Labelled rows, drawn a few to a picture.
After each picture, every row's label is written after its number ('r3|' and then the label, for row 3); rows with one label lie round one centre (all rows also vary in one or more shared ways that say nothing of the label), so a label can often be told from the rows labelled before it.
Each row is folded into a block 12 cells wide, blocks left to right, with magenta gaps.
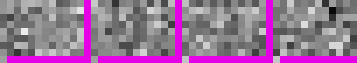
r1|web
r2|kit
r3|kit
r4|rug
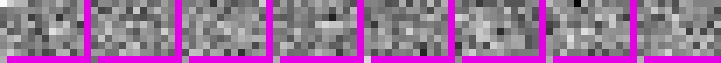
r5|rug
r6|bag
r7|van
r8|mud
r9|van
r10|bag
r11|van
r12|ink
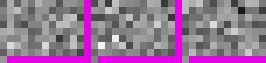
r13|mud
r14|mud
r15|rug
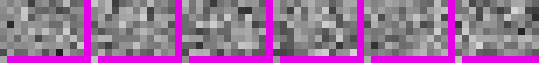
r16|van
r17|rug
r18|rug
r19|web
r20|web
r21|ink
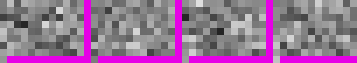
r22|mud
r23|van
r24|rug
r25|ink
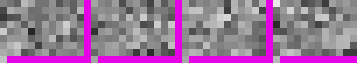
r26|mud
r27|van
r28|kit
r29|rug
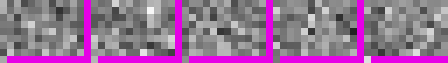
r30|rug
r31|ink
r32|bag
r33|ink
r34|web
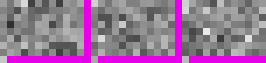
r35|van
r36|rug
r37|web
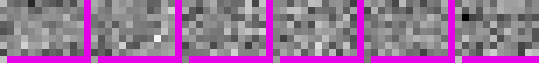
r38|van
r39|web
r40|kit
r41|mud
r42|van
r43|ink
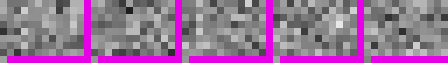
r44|web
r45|van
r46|van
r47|mud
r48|ink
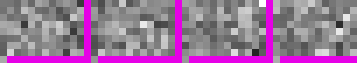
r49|mud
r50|bag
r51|kit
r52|web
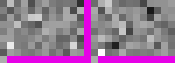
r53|mud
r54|rug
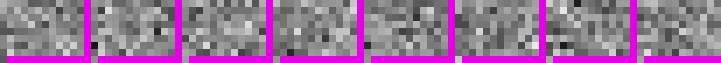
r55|rug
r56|bag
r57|van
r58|web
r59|bag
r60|web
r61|rug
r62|rug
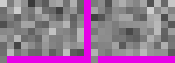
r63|rug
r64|kit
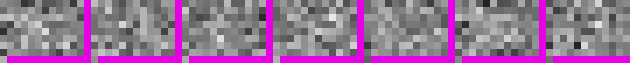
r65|van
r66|rug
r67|ink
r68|van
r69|bag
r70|van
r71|bag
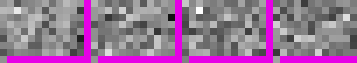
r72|kit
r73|ink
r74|rug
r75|mud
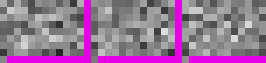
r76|van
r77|bag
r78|mud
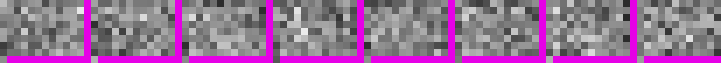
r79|web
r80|web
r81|bag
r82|bag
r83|bag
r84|bag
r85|mud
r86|mud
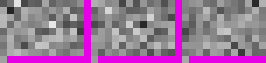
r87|bag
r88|van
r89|van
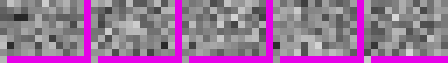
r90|ink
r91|van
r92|ink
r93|bag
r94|web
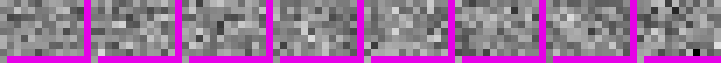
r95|ink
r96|rug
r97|mud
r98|ink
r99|ink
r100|web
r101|bag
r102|van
